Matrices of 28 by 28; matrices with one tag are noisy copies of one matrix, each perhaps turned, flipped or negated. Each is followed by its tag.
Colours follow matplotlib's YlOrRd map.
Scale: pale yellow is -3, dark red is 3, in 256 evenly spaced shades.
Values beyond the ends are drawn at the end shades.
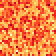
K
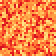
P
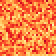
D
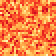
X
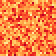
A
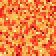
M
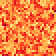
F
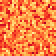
P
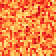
P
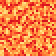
M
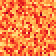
K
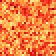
X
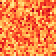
K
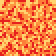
M
